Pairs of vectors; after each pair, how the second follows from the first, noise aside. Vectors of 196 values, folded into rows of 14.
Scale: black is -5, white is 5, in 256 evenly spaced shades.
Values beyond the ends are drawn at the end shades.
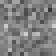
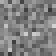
copied.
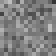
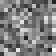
wrapped around, scaled up.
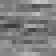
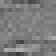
reversed, negated, partly zeroed.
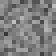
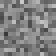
sign-scrambled.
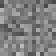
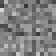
copied.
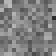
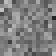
copied.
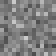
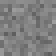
wrapped around, negated, shrunk.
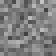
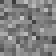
sign-scrambled.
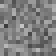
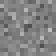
reversed, negated, partly zeroed.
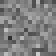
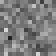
sign-scrambled.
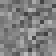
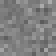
wrapped around, negated, shrunk.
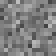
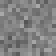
wrapped around, negated, shrunk.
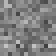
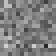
copied.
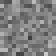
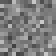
copied.
